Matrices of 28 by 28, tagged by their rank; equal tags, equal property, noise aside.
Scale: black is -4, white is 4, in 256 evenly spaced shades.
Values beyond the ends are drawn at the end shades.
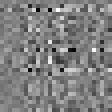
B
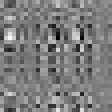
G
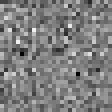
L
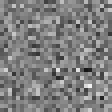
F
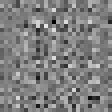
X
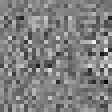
X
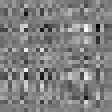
G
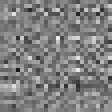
X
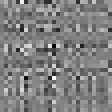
B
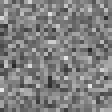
L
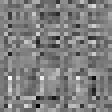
B
